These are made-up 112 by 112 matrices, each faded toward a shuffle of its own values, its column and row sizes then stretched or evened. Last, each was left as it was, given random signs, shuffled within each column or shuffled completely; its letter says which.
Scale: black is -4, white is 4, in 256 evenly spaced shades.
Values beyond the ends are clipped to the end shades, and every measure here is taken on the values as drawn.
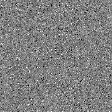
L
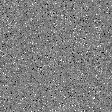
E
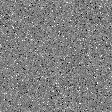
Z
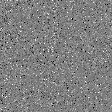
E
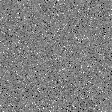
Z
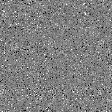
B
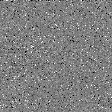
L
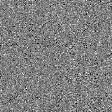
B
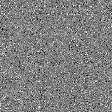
B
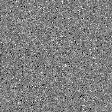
L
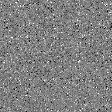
L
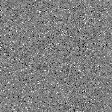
B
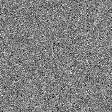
E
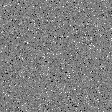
Z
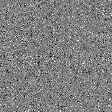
B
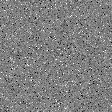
Z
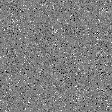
L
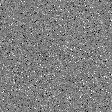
Z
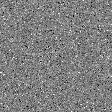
Z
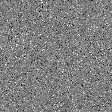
Z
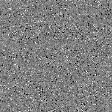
L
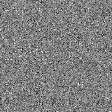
B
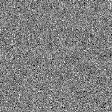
B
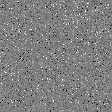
L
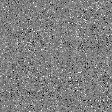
L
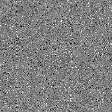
B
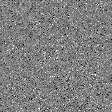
L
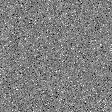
Z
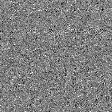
L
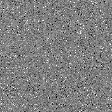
B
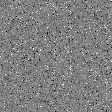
E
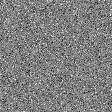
Z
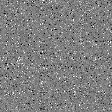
B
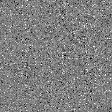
L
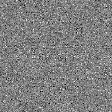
B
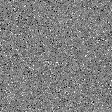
Z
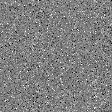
E
